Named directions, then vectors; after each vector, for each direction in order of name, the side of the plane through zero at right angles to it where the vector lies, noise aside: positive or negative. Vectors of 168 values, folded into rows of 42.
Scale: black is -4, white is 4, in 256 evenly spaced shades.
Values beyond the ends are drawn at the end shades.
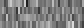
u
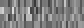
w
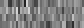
negative, positive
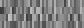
negative, negative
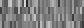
positive, negative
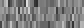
negative, positive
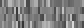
positive, negative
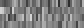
positive, positive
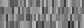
negative, negative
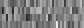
negative, negative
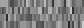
negative, negative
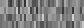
negative, positive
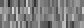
negative, positive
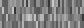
positive, positive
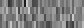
negative, positive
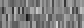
negative, negative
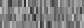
negative, positive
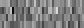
negative, negative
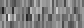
negative, negative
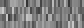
positive, positive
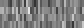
negative, positive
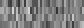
negative, positive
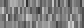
positive, positive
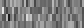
positive, positive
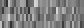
positive, negative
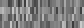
negative, positive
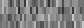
negative, positive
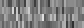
negative, positive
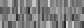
positive, negative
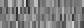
positive, negative
